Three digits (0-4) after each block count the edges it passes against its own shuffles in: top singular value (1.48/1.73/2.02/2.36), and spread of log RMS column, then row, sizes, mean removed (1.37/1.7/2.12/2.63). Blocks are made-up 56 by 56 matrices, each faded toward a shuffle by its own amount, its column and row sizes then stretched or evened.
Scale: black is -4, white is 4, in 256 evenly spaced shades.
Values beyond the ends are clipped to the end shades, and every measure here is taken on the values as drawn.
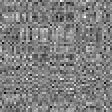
4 1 1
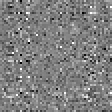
2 3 2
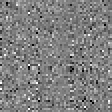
3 3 1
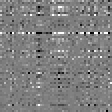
4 2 4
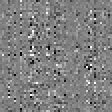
1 4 1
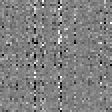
3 4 1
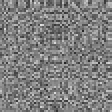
4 0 2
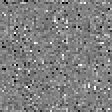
0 2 2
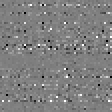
0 1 4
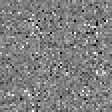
0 1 2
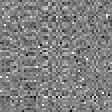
4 0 2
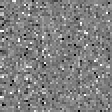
1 2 0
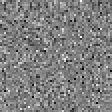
2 1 0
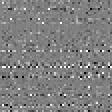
3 2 4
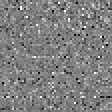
1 0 2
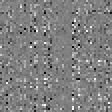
0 4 2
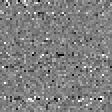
0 0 3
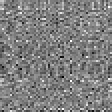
3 1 1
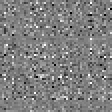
0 3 4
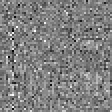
2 2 0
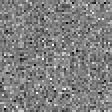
2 1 0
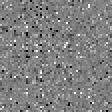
2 2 2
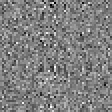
2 2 0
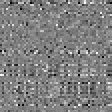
4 0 4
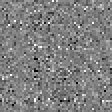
1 1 1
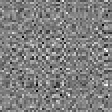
4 2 2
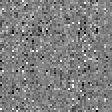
0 3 1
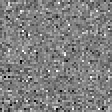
0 2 2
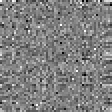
3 1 1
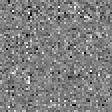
0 2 3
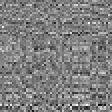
4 0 4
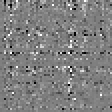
2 3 4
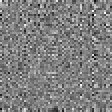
3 3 2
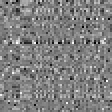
4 0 3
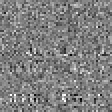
2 1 3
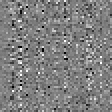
3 4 0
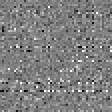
3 1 4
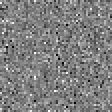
0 2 0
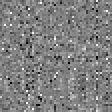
2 3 0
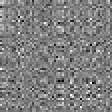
4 3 2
